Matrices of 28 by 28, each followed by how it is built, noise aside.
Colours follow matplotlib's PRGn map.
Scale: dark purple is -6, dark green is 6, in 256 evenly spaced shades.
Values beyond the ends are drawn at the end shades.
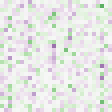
uneven columns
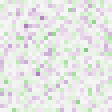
noise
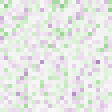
repeating columns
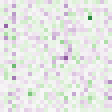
uneven columns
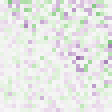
upper triangular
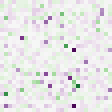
sparse
